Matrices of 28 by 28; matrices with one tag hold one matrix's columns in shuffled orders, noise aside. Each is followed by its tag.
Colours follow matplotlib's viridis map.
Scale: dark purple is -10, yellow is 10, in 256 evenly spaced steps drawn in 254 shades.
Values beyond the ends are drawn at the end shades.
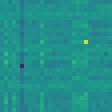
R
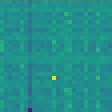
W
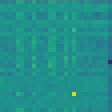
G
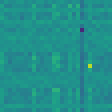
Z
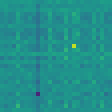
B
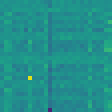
W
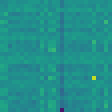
W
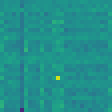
W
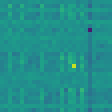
Z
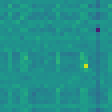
Z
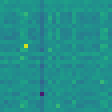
B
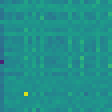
G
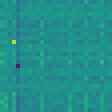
R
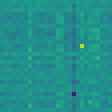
B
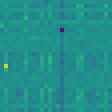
Z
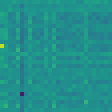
B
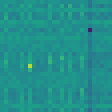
Z
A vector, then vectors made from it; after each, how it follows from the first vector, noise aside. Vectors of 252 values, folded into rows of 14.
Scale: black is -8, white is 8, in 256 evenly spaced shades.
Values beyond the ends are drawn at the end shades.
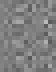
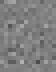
wrapped around, negated, partly zeroed.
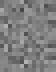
wrapped around, negated.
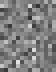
wrapped around, scaled up.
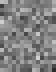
wrapped around, negated, scaled up.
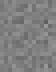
negated, shrunk.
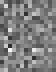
reversed, scaled up.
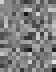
wrapped around, negated, scaled up.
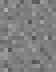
wrapped around, negated, partly zeroed.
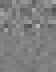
wrapped around, negated, partly zeroed.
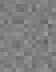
negated, shrunk.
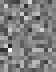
reversed, scaled up.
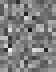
reversed, scaled up.
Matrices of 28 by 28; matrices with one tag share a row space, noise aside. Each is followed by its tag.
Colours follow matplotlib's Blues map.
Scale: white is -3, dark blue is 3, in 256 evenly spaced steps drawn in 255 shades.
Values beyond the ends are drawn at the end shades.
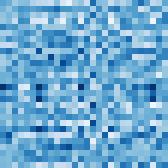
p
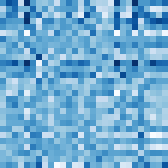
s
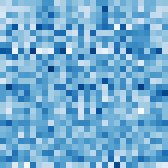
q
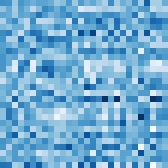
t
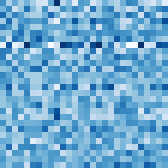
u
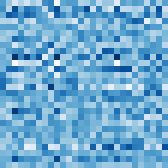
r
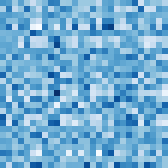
u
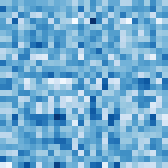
p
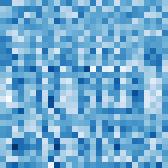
r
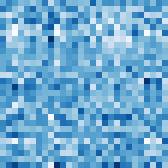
r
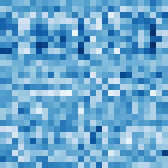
p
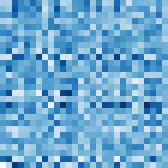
r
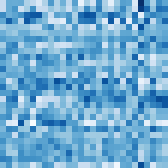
t
